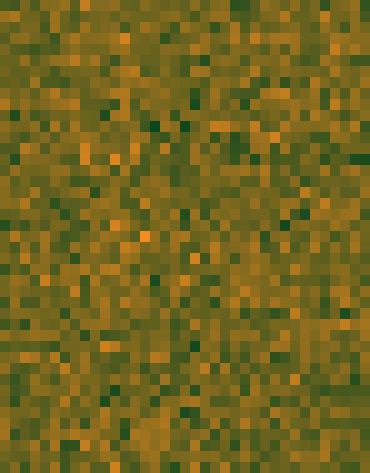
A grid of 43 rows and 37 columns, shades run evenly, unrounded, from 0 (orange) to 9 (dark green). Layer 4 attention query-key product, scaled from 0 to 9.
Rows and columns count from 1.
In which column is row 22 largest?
27
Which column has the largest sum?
19
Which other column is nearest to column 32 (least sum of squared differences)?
22
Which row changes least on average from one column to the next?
42
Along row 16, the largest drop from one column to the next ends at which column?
13
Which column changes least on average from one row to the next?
10
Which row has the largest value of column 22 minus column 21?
34
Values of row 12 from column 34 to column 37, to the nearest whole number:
3 5 3 7
